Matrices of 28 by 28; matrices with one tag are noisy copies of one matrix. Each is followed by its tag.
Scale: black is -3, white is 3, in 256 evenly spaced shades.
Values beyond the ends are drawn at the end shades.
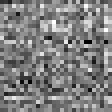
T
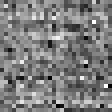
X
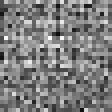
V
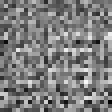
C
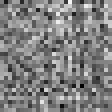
T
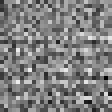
C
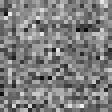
X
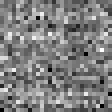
X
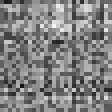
T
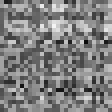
T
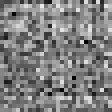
T
